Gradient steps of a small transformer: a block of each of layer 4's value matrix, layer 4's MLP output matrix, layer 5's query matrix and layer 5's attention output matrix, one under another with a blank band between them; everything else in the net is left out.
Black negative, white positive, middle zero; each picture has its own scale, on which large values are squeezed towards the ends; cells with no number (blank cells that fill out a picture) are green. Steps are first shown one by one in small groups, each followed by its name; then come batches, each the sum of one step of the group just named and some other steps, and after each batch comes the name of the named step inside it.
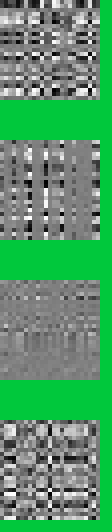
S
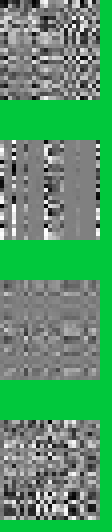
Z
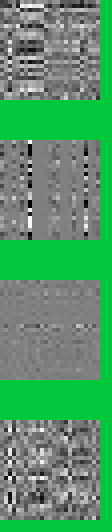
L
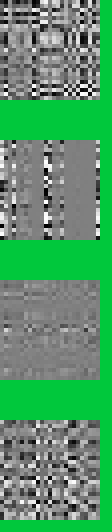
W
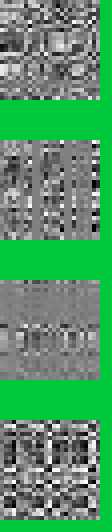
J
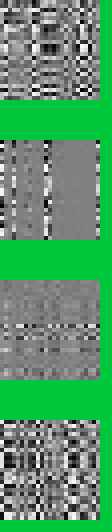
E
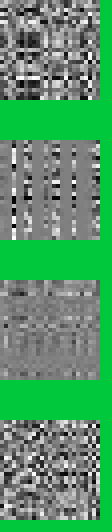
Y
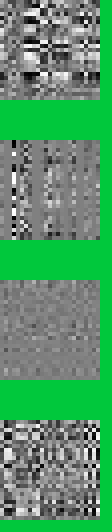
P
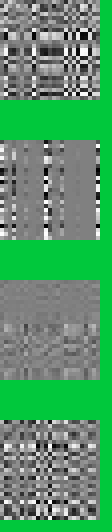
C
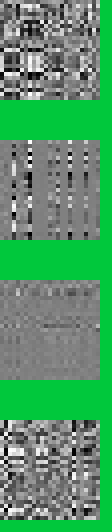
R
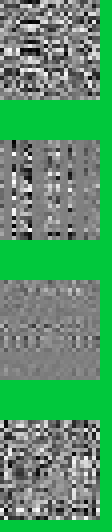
P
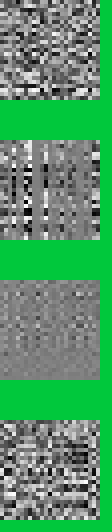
S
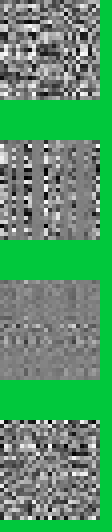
C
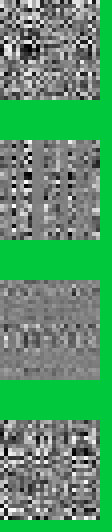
R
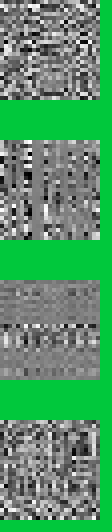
R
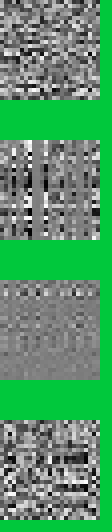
S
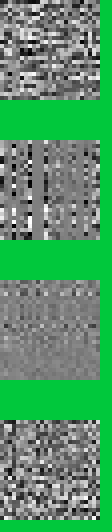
L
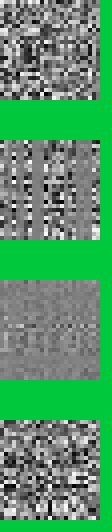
E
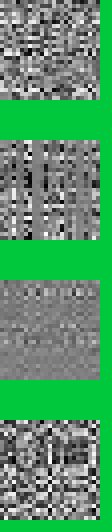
S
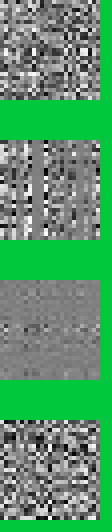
C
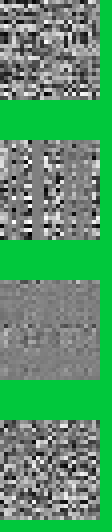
W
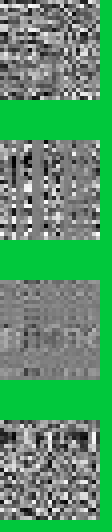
C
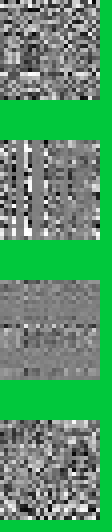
Z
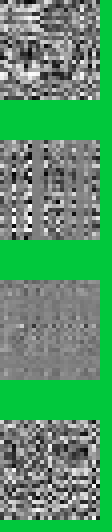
E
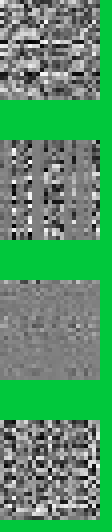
P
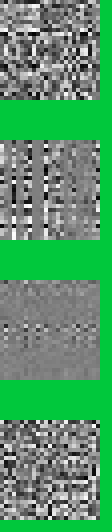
C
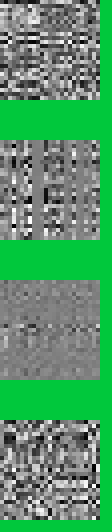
P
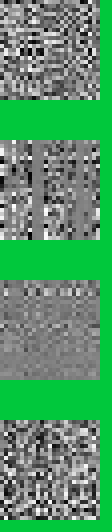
Z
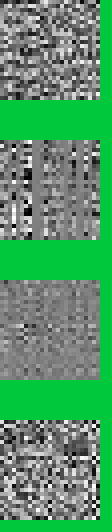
E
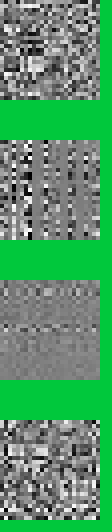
R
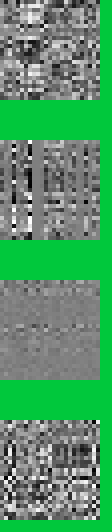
L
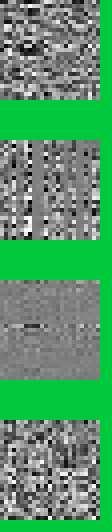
L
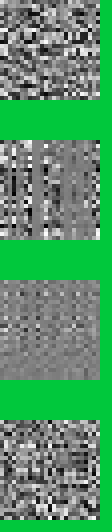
C
